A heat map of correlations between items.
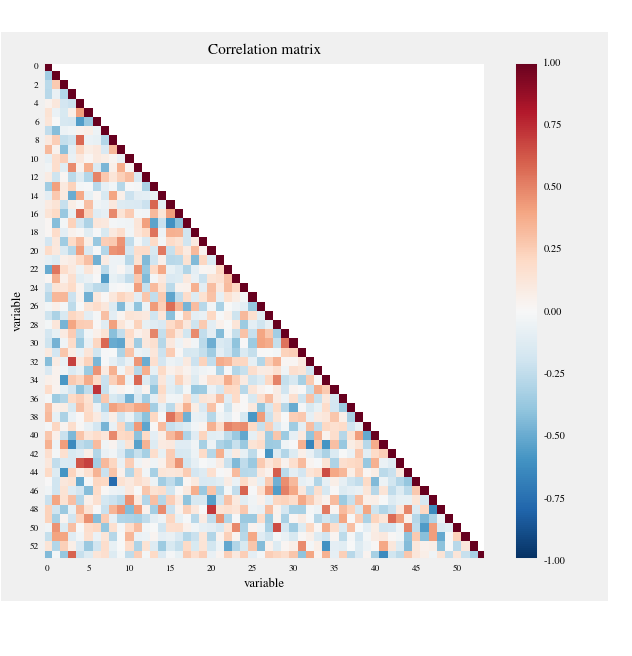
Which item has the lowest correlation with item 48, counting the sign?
47
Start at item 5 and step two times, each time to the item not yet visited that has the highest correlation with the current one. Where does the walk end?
4
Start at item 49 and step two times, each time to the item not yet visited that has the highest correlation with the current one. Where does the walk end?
21
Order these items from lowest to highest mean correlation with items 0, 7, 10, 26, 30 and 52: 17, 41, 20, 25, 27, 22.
22, 20, 25, 17, 27, 41
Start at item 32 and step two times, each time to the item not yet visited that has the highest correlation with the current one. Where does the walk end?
53
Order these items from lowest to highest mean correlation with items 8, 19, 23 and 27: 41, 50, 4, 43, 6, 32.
41, 6, 43, 50, 32, 4
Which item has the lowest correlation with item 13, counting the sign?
17
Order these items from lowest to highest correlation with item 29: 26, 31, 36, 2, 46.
36, 2, 31, 26, 46
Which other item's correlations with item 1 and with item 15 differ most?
25
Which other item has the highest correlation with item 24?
46
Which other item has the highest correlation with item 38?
15
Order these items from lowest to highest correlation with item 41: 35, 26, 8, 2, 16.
16, 8, 26, 35, 2
